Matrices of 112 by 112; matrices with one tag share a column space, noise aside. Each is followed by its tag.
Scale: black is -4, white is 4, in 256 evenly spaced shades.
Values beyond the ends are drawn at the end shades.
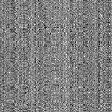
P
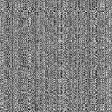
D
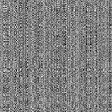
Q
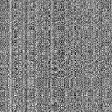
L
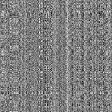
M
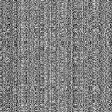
P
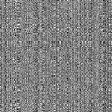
P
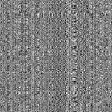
M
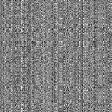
P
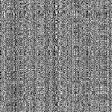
M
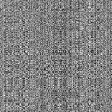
L
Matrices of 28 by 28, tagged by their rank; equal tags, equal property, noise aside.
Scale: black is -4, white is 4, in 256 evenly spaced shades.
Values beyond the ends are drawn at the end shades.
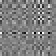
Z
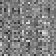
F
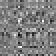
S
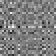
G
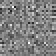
F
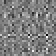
F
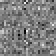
F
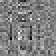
F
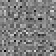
F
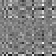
Z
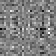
S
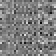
F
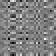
G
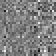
S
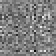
S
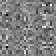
F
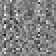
F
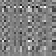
G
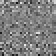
S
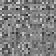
F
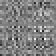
S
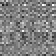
S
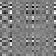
Z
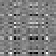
Z
